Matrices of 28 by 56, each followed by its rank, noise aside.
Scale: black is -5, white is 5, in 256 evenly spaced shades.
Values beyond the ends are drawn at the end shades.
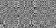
four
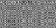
three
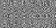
four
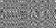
three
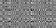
two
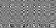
two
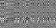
two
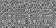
six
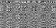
four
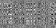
four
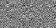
six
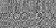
four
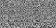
six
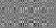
two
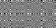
two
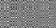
two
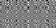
two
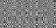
three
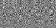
four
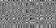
three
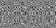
three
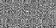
six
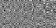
four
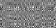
three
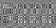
two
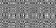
two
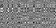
three
